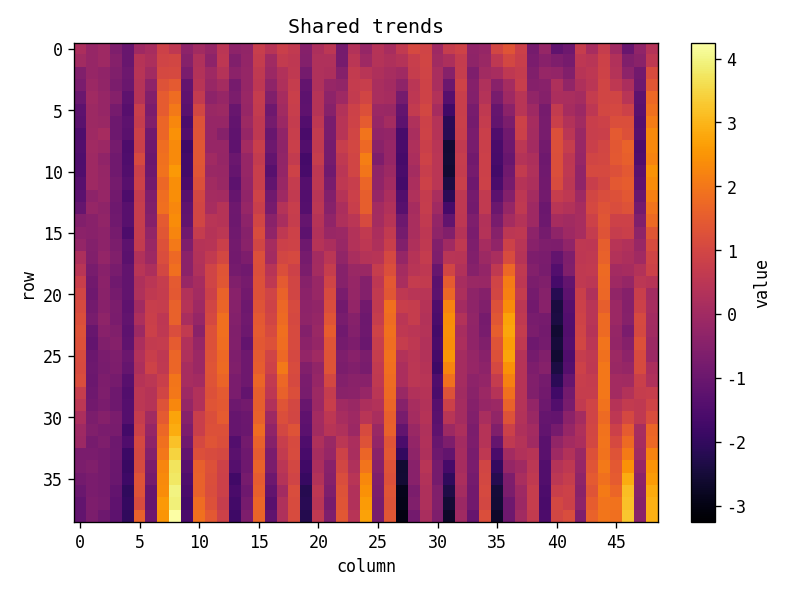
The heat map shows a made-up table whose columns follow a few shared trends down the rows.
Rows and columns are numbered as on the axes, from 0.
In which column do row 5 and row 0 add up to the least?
4
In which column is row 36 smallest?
27
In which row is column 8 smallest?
0
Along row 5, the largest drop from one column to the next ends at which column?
9
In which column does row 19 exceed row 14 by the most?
31
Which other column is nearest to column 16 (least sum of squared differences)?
6
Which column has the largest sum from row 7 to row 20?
8
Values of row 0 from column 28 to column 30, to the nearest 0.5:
1 1 0
